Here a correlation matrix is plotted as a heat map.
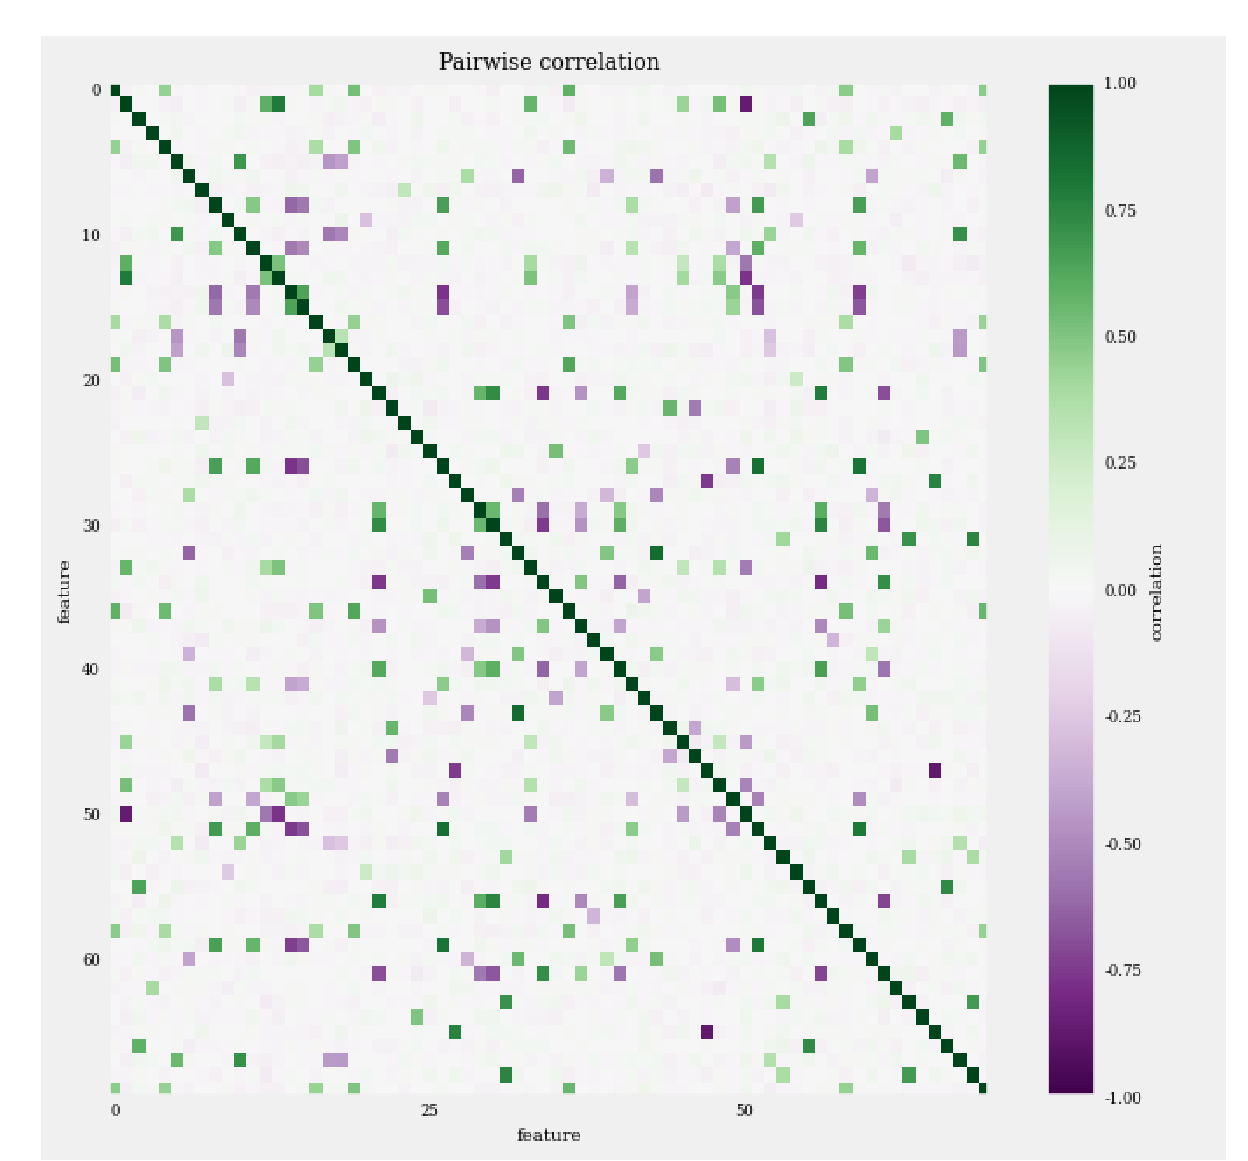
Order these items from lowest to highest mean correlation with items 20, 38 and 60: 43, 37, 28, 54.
28, 37, 54, 43
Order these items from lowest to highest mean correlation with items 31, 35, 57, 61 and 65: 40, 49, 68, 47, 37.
47, 40, 49, 37, 68
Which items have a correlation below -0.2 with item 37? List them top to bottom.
21, 29, 30, 40, 56
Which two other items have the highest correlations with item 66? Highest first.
55, 2
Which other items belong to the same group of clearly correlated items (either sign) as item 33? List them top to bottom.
1, 12, 13, 45, 48, 50
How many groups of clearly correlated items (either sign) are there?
16
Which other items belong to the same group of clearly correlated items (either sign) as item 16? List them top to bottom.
0, 4, 19, 36, 58, 69
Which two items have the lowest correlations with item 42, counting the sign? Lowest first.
35, 25
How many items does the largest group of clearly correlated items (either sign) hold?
9
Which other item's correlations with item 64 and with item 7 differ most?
24
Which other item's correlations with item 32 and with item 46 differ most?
43
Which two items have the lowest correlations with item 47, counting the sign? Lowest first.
65, 27
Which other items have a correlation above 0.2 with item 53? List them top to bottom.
31, 63, 68
